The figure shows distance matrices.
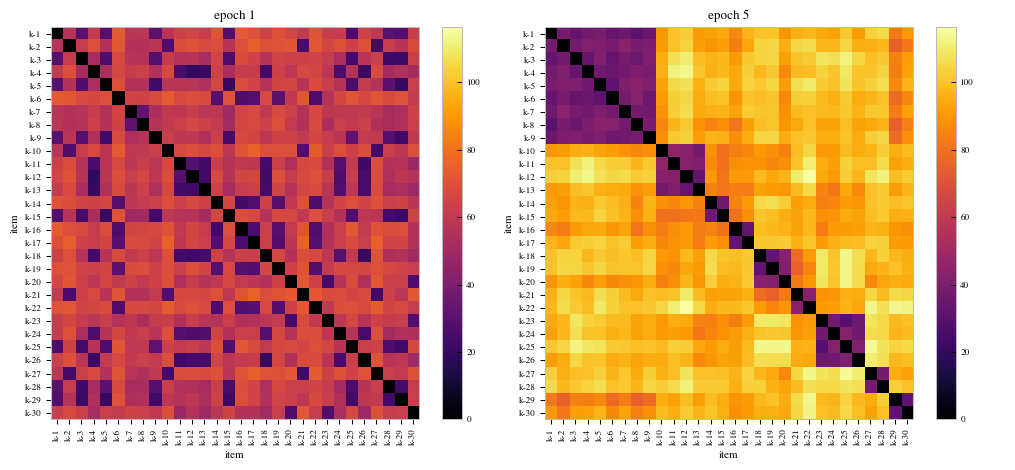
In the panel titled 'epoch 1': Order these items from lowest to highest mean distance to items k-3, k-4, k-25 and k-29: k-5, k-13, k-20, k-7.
k-5, k-13, k-7, k-20
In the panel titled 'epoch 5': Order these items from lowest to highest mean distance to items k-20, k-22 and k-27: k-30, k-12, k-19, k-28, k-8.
k-19, k-28, k-8, k-30, k-12
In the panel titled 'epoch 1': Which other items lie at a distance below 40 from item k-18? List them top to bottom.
k-4, k-11, k-12, k-13, k-24, k-26
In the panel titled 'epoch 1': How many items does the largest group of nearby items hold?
8
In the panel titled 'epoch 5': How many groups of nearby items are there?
9
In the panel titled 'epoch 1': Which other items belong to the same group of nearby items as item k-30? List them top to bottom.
k-20, k-23
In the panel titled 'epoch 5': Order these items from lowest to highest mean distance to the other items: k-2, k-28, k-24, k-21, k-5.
k-2, k-5, k-24, k-21, k-28
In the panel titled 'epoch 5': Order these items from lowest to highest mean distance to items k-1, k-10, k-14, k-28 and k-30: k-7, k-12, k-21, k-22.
k-7, k-12, k-21, k-22
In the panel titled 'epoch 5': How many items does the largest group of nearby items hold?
9
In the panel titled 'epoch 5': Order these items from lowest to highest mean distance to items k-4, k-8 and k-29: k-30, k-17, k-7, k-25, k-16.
k-7, k-30, k-16, k-17, k-25
